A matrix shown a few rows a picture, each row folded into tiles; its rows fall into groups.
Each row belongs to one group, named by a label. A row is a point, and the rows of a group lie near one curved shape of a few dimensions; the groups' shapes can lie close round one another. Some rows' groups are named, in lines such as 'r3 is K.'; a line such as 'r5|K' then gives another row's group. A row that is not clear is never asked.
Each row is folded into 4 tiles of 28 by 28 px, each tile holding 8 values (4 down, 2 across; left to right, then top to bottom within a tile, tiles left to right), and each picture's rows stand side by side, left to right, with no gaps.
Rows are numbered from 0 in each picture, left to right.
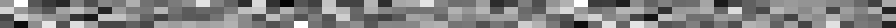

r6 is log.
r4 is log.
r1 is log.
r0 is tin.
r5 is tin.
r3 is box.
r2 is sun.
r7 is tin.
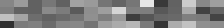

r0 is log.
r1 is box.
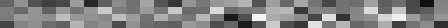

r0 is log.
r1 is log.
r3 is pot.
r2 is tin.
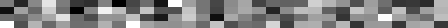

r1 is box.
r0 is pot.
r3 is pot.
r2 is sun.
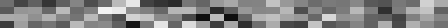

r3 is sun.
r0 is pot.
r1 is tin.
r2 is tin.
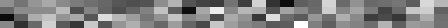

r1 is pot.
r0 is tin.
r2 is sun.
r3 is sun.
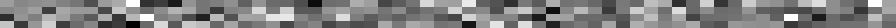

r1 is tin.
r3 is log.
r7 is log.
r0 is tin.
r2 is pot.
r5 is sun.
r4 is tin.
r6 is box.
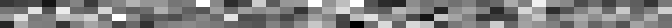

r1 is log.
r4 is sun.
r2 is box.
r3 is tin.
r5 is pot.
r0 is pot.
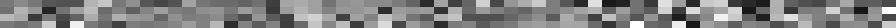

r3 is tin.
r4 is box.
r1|log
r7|pot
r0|sun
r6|pot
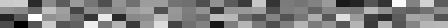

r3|box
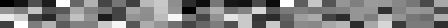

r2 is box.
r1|pot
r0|box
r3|tin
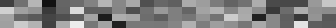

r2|sun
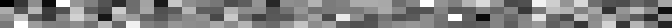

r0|box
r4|log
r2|box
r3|log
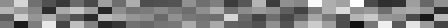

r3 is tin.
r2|box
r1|log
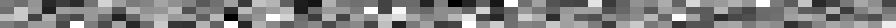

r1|tin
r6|log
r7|log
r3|pot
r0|sun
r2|pot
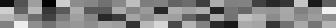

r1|tin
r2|log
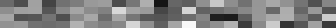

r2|tin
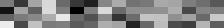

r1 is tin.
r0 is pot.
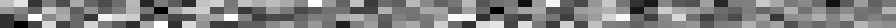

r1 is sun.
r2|log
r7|log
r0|tin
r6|box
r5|pot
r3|log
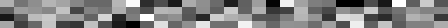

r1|tin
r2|box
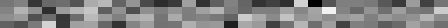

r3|log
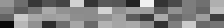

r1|sun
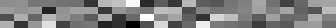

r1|tin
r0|tin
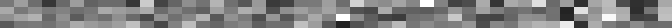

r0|log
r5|pot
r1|sun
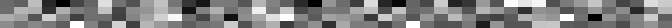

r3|sun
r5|log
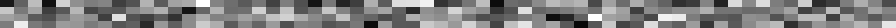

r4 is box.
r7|log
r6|box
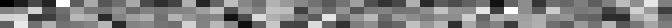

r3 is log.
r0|box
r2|tin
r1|log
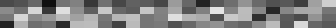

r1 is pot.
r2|sun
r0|pot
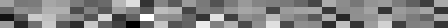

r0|tin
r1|tin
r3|tin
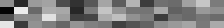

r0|pot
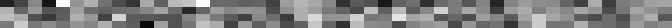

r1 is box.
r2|sun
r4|sun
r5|sun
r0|box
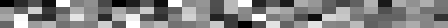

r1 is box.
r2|tin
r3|box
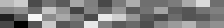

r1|log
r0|tin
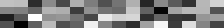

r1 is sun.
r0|tin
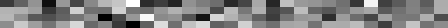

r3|sun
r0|box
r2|box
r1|tin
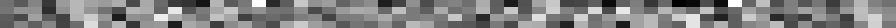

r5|pot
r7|sun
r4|log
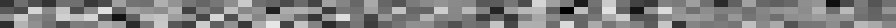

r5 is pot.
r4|sun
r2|tin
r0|pot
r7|log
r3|log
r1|tin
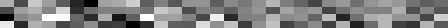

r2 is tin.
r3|tin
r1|tin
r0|pot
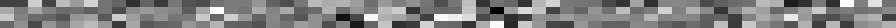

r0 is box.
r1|pot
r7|box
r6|sun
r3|tin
